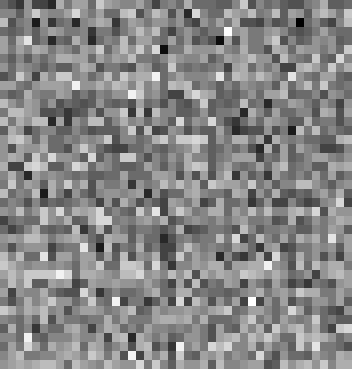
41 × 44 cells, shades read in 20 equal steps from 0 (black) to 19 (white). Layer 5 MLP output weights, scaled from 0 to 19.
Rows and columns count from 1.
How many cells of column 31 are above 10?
22
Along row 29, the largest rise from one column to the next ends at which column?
35
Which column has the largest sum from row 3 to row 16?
18
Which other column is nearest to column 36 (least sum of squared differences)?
26
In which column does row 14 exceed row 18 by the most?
27
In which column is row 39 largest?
23
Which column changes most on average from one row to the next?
17
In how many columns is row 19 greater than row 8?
22
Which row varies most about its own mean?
34
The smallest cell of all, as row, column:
3, 38
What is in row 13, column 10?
6
